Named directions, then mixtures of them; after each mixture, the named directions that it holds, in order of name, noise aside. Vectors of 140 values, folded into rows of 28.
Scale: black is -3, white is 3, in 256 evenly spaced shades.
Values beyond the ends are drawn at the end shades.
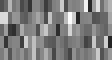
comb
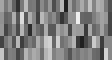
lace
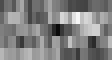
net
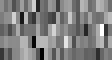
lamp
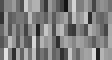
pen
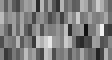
lace, lamp.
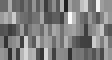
comb, lace, lamp.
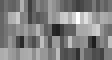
net.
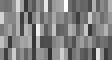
lace, pen.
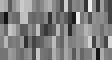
comb.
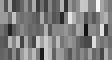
comb, lace, lamp.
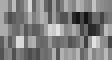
net.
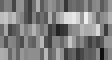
comb, net.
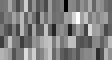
lace, net, pen.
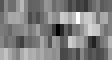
net.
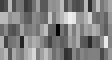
comb, net.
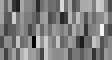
lace, lamp, pen.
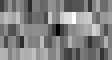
comb, net.
